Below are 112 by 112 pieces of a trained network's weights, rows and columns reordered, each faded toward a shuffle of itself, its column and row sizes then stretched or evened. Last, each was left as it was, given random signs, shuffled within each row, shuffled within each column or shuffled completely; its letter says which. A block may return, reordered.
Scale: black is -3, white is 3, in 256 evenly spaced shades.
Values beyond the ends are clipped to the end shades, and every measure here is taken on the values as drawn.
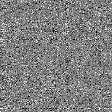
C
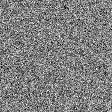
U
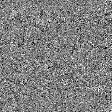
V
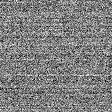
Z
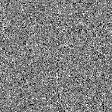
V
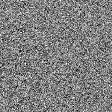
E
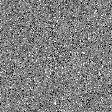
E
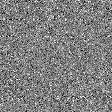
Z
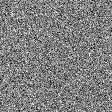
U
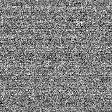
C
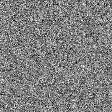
Z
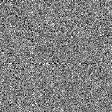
C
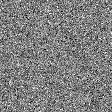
U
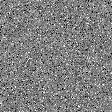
U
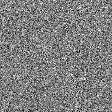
V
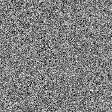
E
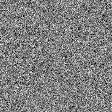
E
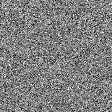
Z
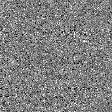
C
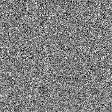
V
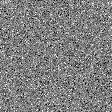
U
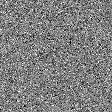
U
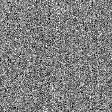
E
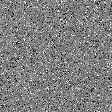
E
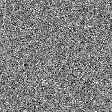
Z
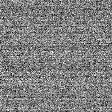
C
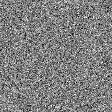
Z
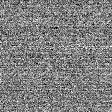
Z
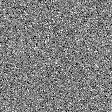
U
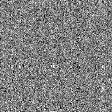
C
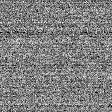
Z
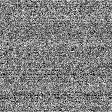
Z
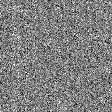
E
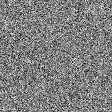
U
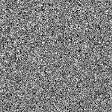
V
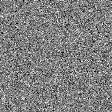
Z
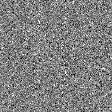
V
